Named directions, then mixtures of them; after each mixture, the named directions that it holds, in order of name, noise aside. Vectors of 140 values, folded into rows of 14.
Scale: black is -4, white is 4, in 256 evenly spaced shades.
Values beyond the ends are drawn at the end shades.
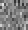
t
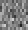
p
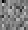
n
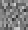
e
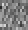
e, p, t.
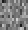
n, p, t.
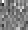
e, n, t.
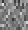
n, t.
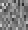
e, t.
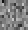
e, n, p.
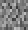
e, n.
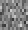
p.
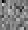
n.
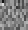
n, t.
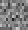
e, t.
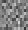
e, n.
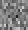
e, p.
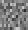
e.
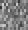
p, t.
